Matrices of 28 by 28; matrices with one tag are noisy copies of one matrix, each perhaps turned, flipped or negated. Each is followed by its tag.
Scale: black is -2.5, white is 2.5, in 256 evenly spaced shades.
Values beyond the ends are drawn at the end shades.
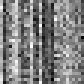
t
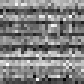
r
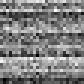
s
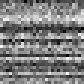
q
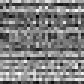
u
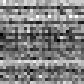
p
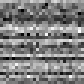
q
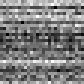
p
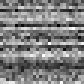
q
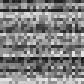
s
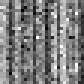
r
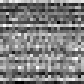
u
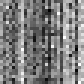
p
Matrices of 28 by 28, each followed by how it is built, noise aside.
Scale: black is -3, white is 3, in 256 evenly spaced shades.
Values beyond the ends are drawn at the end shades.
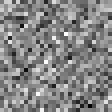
Hankel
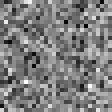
repeating rows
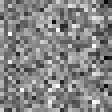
repeating rows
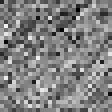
Hankel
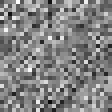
Hankel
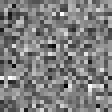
low rank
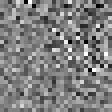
upper triangular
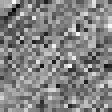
Hankel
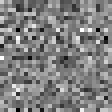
low rank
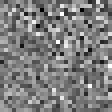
upper triangular
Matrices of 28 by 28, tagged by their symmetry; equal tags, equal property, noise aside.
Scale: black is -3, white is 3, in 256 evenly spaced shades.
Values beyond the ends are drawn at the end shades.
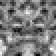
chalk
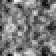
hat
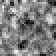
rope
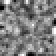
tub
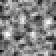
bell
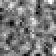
rope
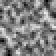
bell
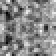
hat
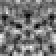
chalk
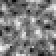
bell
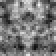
chalk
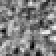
tub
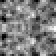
hat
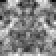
chalk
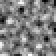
tub
